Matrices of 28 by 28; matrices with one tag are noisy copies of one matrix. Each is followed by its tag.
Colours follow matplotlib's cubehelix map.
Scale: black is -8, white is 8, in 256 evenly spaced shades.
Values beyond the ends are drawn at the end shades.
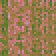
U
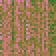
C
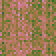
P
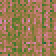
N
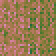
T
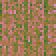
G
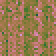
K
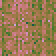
P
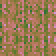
G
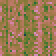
K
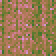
P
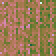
T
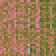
T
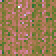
P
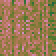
C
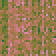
U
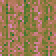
K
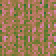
G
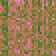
U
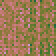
T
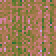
N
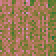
C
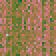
N
